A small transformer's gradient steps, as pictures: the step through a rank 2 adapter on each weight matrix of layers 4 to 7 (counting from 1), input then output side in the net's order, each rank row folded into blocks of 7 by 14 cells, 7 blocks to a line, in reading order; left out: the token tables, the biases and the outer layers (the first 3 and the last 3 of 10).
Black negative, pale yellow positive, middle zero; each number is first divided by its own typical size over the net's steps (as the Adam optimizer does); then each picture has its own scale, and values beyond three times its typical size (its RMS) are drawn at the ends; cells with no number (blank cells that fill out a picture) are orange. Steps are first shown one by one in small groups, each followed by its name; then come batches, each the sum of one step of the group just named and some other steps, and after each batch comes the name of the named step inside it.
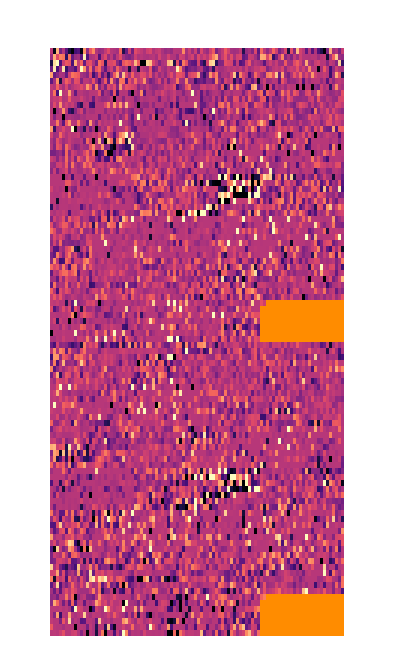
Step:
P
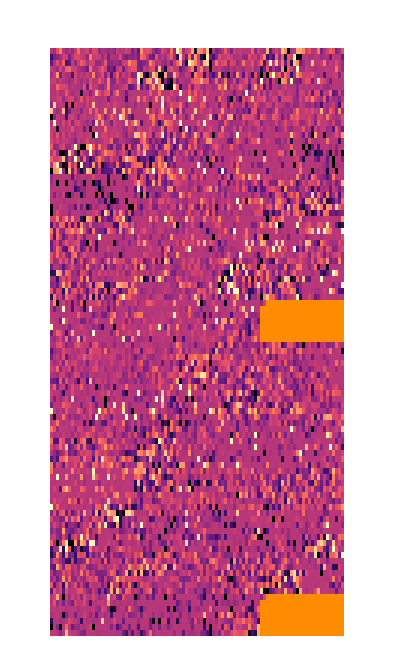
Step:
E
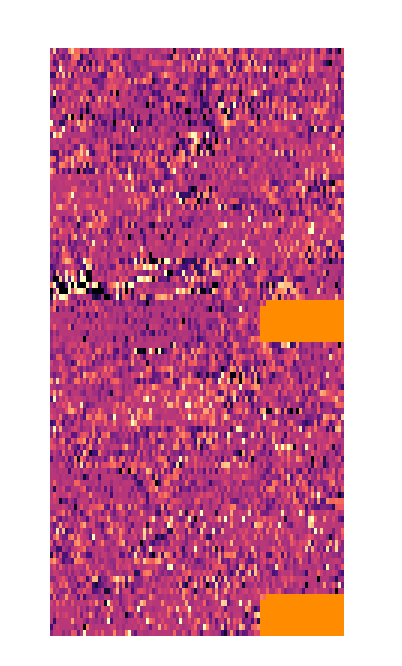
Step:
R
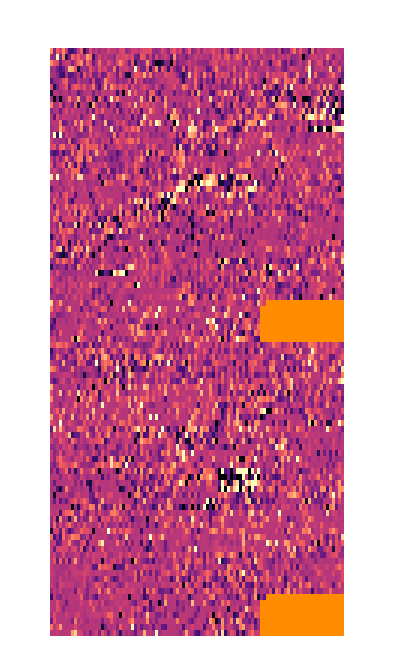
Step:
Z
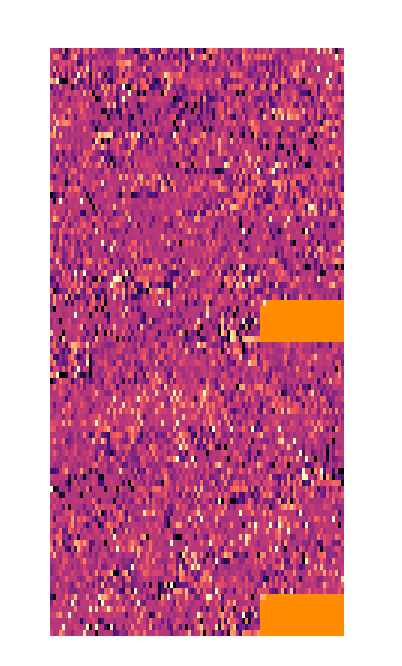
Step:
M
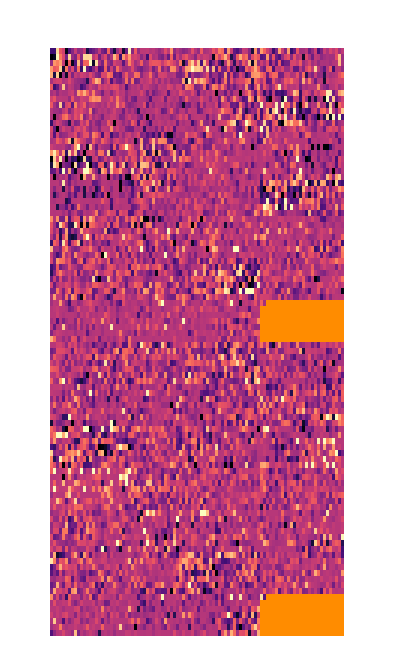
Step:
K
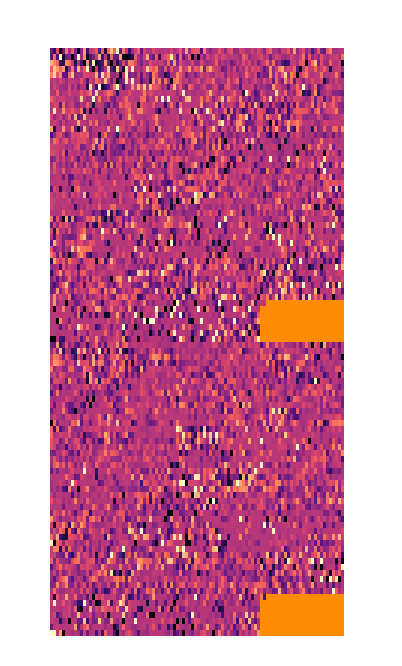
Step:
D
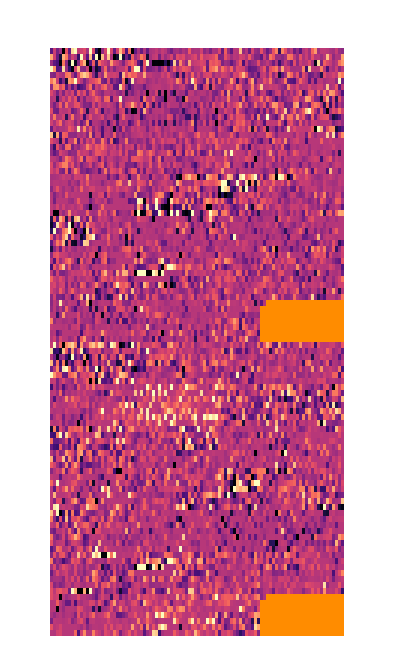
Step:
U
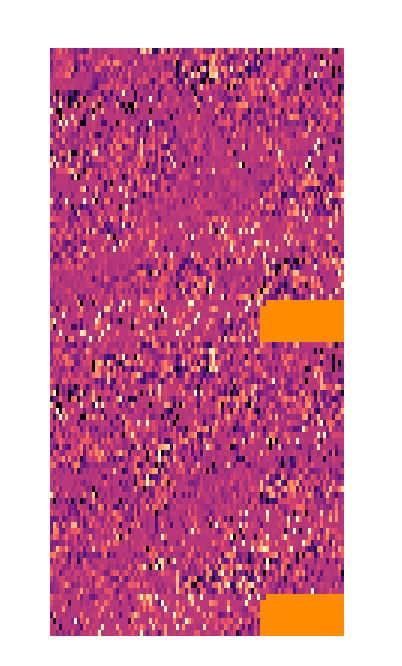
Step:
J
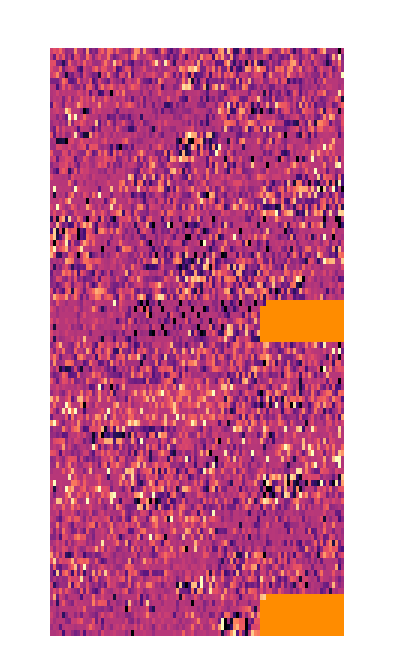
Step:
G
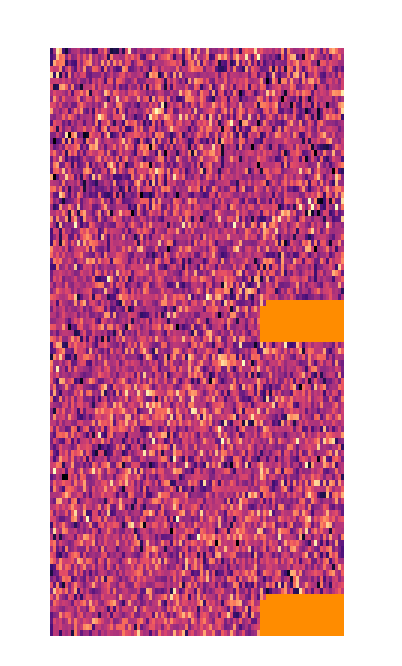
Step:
K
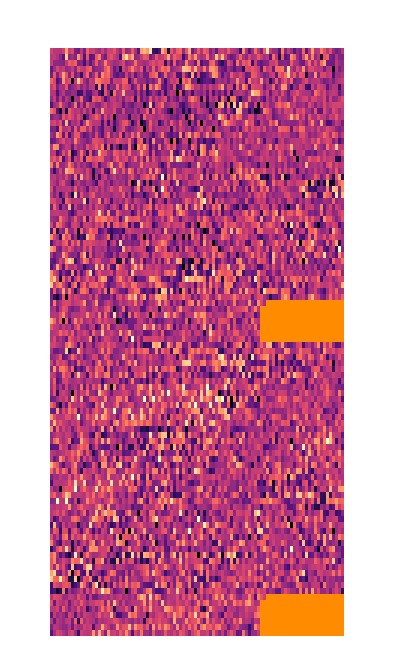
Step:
J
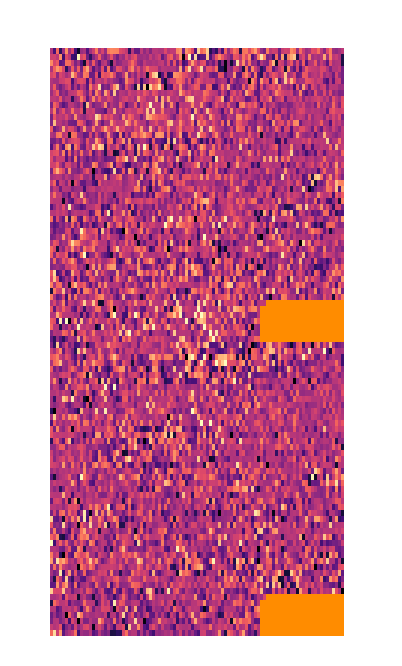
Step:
D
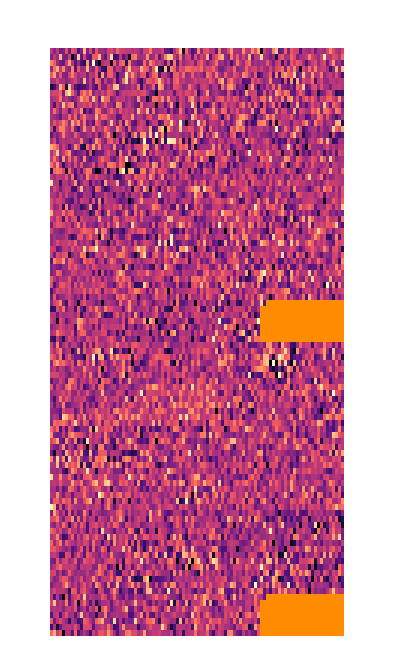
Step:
D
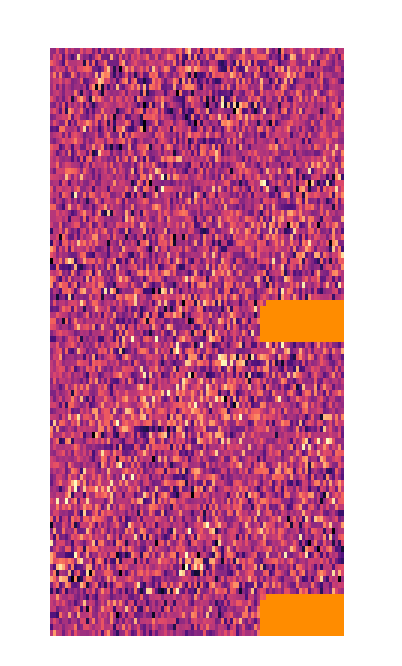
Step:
D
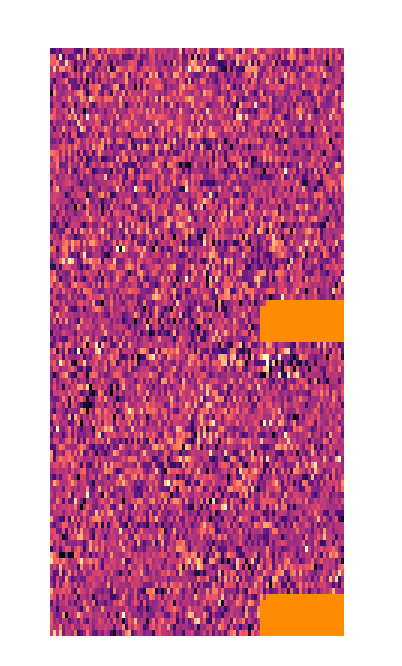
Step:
D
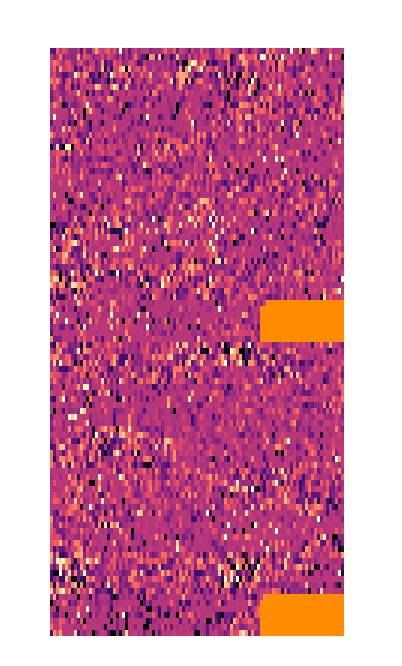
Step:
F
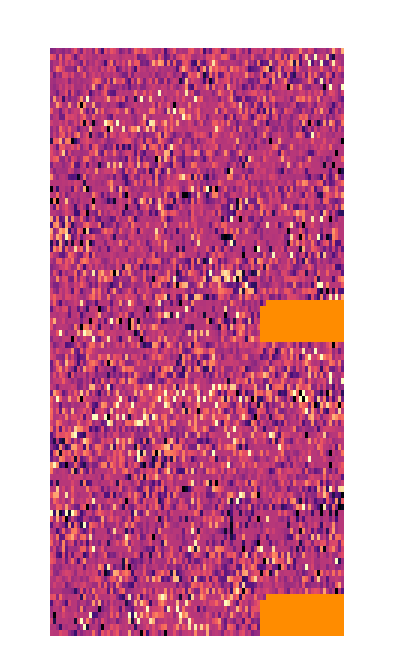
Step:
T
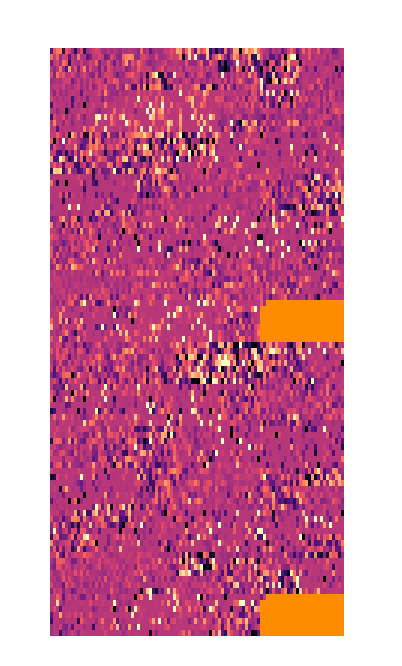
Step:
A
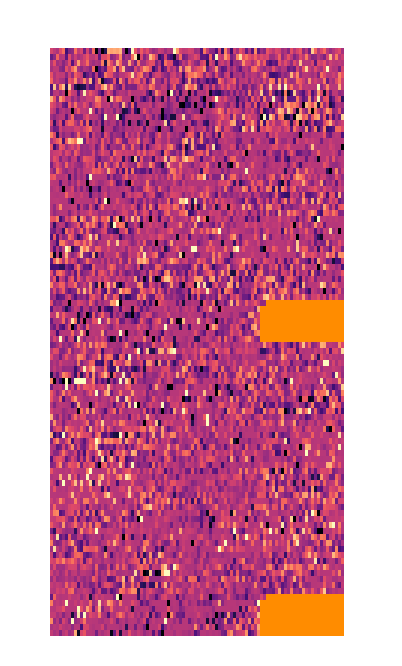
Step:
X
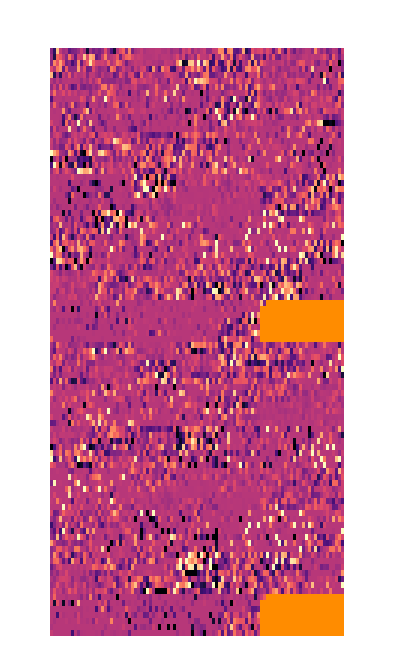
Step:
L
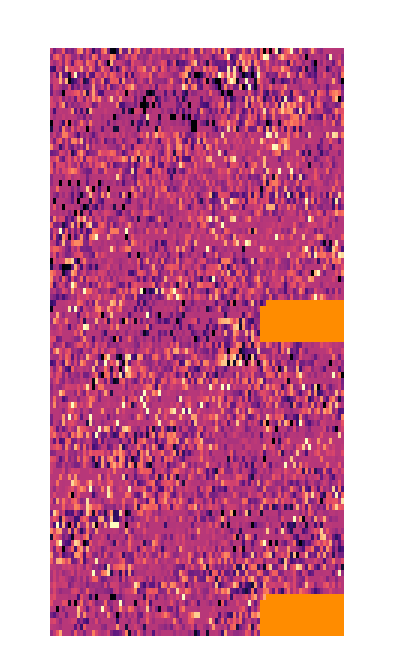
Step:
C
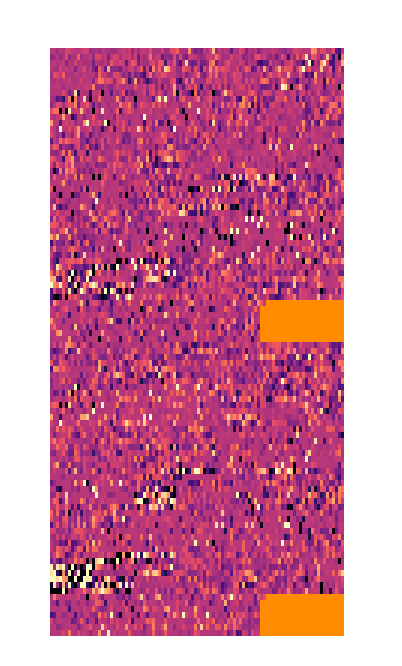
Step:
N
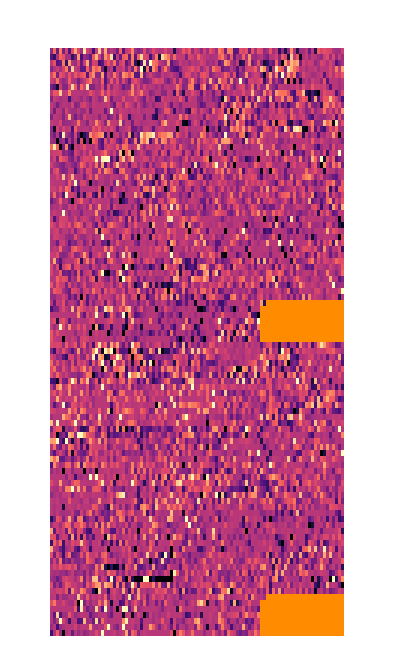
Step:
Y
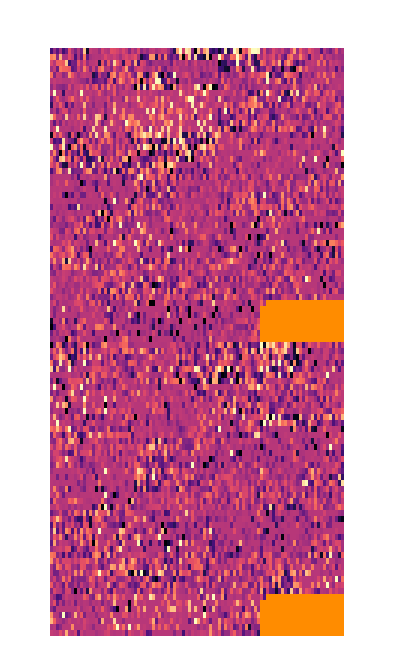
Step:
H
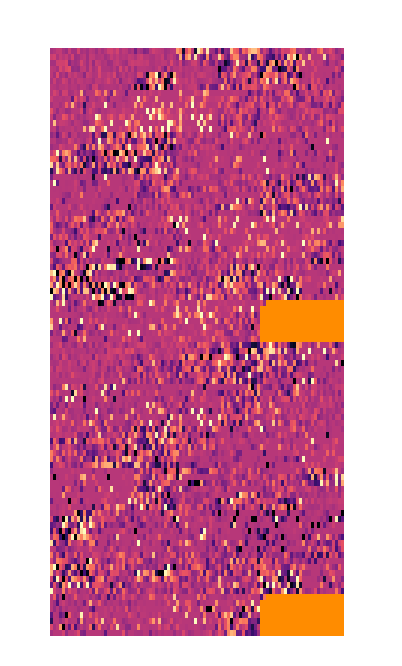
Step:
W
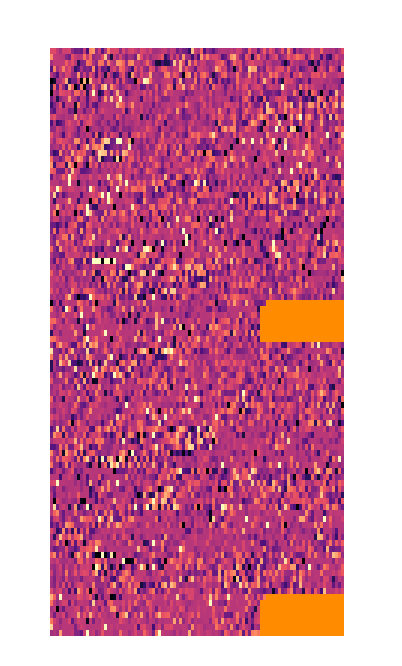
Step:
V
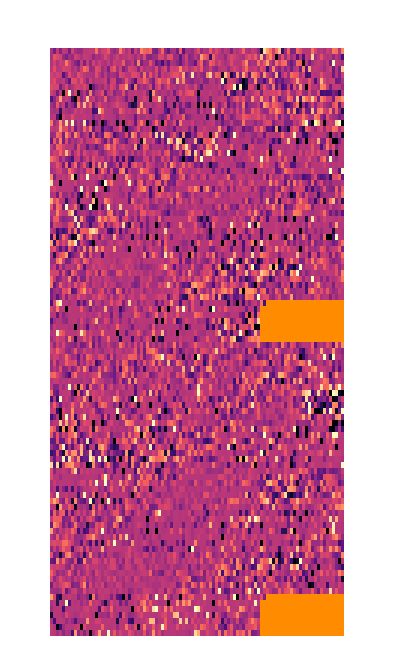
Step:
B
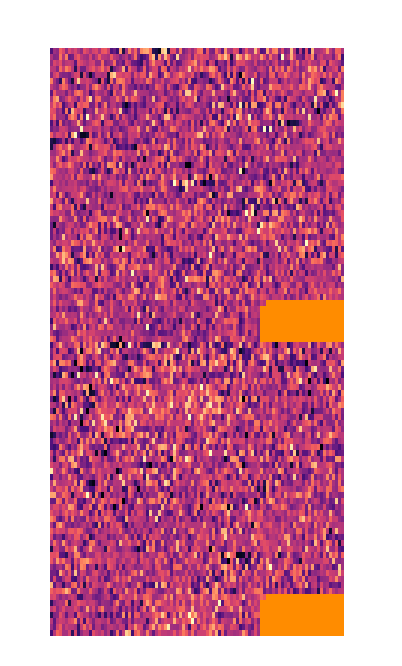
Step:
F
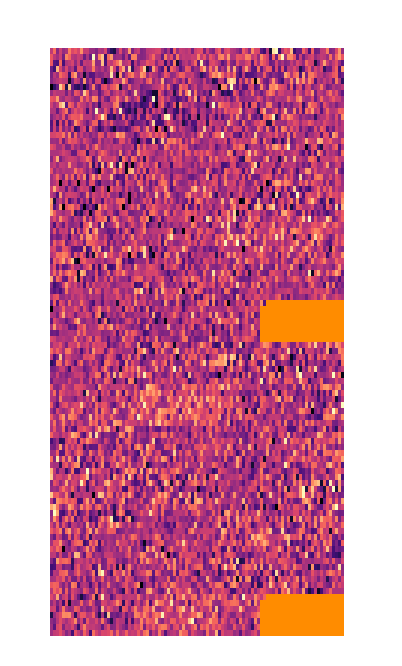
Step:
C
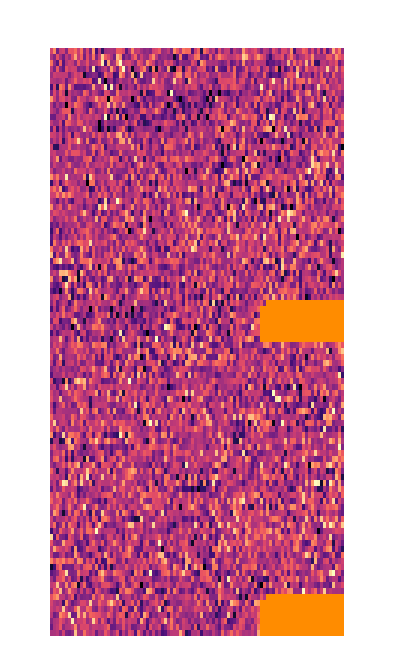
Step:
X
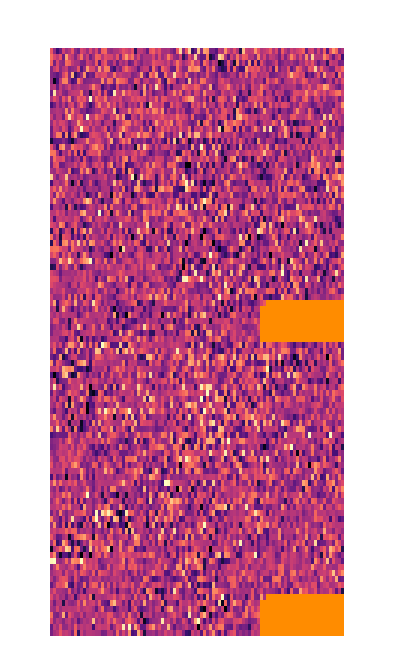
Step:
H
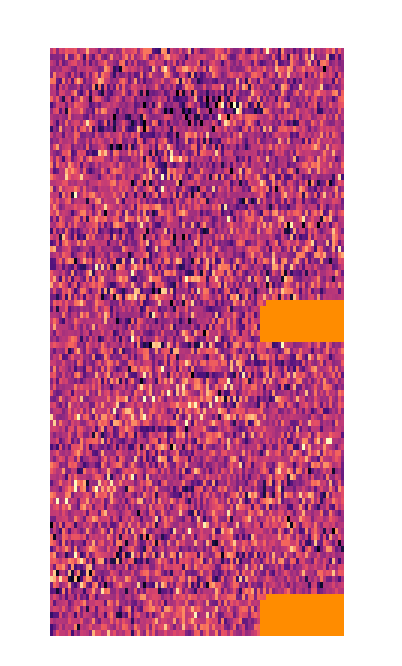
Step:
N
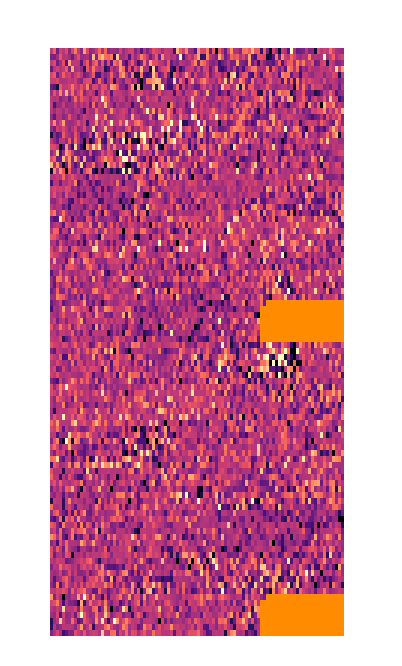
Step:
Y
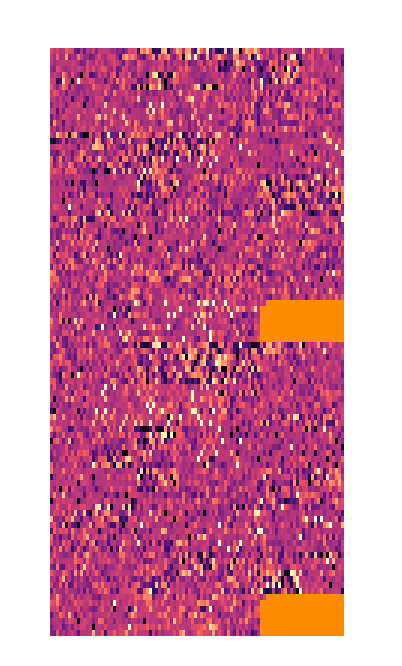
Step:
A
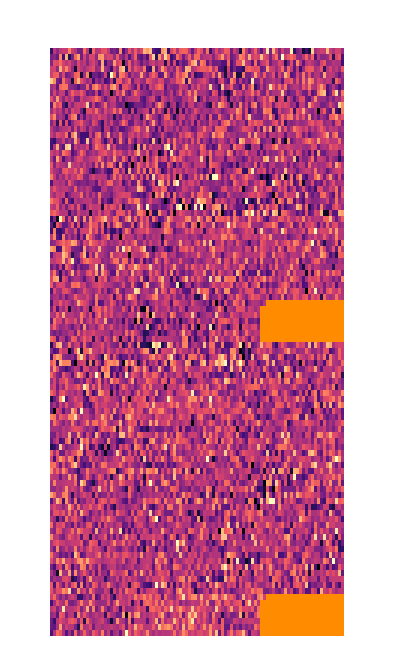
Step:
F
